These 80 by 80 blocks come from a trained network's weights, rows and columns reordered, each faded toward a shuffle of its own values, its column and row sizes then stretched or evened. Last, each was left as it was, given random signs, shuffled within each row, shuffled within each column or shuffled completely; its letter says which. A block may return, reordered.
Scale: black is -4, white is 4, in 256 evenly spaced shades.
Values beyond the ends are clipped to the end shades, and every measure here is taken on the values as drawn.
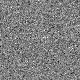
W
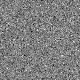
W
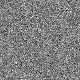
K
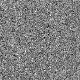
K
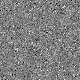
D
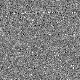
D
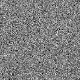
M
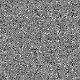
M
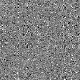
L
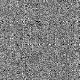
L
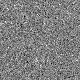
W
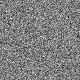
W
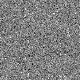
K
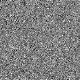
M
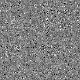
M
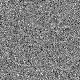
W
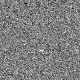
D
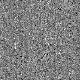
K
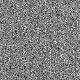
K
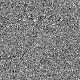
D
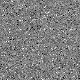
D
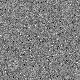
W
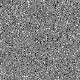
K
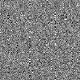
L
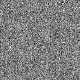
K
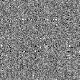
L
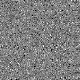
L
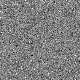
W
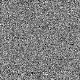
M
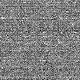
L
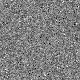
W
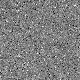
W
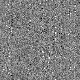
K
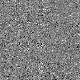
M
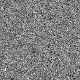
K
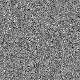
K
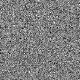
M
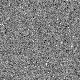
W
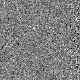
K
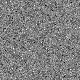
W
